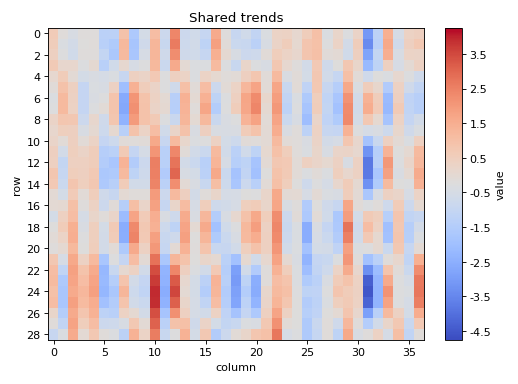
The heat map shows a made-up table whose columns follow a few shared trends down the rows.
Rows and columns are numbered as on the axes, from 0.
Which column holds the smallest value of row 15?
31
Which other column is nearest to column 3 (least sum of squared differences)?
23
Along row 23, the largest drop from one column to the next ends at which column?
11
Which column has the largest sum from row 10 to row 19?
10
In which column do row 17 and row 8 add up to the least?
7
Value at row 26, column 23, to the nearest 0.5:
0.5
